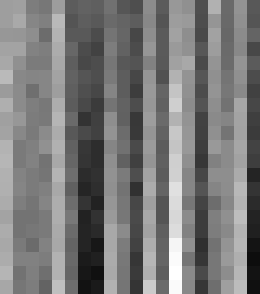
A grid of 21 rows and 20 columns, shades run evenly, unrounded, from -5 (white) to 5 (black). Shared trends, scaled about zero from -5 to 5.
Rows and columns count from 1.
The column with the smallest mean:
14
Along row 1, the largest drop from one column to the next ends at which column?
17
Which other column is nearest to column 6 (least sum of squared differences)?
13
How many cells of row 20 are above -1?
14
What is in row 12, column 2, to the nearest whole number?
0
